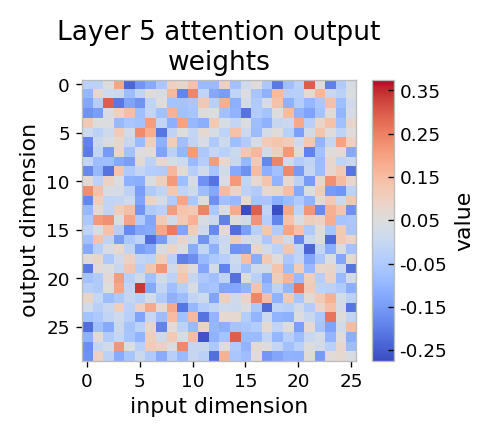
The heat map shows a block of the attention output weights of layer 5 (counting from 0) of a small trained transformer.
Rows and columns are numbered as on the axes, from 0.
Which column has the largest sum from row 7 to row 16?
19
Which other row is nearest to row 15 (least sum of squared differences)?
17
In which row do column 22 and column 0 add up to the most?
11
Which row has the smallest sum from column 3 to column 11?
16
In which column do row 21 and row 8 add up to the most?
5
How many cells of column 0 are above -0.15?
20
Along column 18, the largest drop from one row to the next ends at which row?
9
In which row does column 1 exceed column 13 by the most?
14
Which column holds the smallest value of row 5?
7
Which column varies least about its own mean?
1
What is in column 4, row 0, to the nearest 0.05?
-0.25
